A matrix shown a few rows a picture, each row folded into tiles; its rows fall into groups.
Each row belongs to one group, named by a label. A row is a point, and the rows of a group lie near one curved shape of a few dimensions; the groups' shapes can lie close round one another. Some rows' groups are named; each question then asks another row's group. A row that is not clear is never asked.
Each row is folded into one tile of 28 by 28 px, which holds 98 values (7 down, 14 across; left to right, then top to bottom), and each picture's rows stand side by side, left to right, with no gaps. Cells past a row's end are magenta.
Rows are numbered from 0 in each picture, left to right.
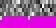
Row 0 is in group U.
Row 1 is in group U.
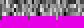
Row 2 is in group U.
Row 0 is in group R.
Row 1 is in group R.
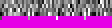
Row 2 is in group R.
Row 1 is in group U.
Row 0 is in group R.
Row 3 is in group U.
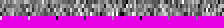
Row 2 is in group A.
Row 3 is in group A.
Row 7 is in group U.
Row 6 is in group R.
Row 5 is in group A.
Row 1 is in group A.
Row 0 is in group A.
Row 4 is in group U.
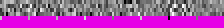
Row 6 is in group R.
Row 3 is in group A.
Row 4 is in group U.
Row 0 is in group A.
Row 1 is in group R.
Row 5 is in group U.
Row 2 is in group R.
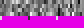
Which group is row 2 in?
R
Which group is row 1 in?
R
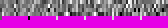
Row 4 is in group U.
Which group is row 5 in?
U
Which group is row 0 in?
R
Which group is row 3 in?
R
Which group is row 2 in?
R
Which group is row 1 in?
A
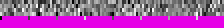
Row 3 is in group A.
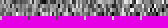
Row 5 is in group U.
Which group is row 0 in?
R
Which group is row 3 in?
R
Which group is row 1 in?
R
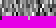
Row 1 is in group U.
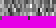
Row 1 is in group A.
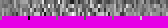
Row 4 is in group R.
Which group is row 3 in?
R
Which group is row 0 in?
R
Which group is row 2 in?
R
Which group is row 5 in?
U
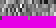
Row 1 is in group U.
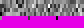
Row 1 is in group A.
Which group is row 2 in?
A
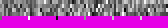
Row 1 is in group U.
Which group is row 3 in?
U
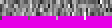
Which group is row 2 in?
R
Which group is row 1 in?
R
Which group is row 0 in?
R
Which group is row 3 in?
U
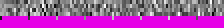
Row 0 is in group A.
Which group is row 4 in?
U
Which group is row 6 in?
R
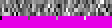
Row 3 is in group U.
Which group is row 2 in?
U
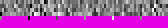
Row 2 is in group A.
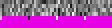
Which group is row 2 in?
R
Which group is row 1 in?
R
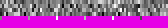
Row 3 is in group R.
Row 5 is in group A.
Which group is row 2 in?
R
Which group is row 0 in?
R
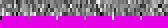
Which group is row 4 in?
U
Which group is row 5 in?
U
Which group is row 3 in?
R
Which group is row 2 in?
U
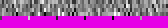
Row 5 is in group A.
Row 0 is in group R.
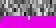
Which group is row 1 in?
R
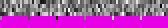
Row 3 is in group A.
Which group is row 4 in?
R
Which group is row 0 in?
R
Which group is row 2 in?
A
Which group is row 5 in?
U
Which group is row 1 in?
R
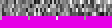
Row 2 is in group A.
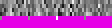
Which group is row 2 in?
R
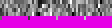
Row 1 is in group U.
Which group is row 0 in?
R
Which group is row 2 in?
R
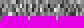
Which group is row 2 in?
R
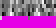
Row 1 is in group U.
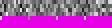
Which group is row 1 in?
R
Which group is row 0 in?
A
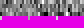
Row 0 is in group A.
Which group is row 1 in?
R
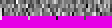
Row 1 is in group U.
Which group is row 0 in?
U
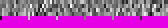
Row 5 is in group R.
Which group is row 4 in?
U
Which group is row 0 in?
R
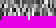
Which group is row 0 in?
R
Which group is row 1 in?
U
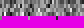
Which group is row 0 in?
U
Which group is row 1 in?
U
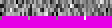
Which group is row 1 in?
R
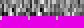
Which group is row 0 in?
R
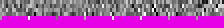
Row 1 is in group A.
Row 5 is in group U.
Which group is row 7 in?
A
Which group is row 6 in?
U
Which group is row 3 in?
U
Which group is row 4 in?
A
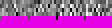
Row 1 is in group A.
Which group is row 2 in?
R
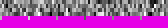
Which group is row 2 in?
R
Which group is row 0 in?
R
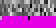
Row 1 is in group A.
